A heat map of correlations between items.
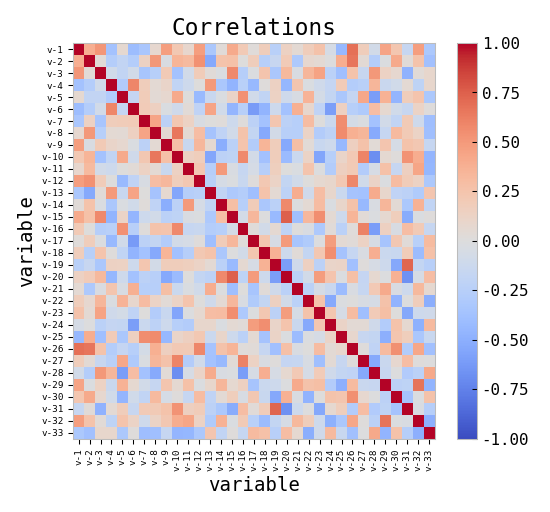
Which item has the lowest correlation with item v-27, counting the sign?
v-28
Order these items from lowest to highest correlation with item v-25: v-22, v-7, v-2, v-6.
v-22, v-6, v-2, v-7
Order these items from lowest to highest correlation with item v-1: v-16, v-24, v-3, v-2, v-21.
v-24, v-21, v-16, v-2, v-3
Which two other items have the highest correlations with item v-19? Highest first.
v-31, v-18
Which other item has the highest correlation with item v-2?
v-26
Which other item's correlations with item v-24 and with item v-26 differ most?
v-32
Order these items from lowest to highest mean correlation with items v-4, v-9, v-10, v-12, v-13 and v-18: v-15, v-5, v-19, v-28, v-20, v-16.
v-20, v-15, v-5, v-16, v-28, v-19
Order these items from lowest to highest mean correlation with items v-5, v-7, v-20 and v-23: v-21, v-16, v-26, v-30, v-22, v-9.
v-9, v-21, v-30, v-16, v-26, v-22
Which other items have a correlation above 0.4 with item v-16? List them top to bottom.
v-5, v-10, v-27
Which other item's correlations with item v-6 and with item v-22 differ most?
v-15
